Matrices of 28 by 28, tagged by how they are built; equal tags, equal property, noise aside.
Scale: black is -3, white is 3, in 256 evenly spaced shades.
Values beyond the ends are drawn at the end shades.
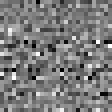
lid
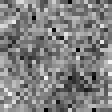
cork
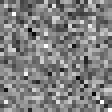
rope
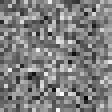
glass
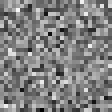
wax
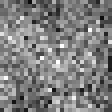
cork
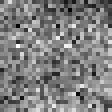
cork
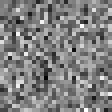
wax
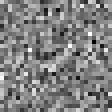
wax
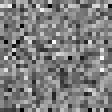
lid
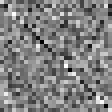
rope
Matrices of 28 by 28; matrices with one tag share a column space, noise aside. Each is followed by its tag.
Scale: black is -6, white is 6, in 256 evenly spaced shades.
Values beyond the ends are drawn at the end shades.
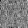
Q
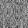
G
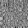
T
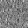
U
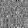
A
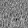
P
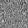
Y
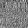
U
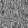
Q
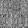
A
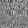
Q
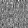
U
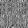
A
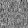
U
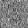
U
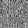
Q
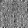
A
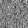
G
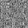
G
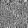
Q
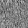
Q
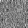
U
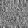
T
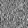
P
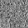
Y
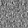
Y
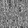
T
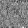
Q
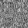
U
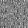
G
